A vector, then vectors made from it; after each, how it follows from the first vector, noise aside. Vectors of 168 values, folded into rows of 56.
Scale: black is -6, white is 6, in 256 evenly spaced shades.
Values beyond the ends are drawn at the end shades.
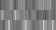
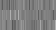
reversed, negated, partly zeroed.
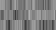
negated.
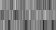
negated.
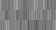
wrapped around, shrunk.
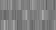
wrapped around, shrunk.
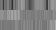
reversed, negated, partly zeroed.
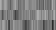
negated.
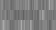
wrapped around, shrunk.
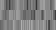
wrapped around, negated.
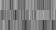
negated.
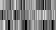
negated, scaled up.
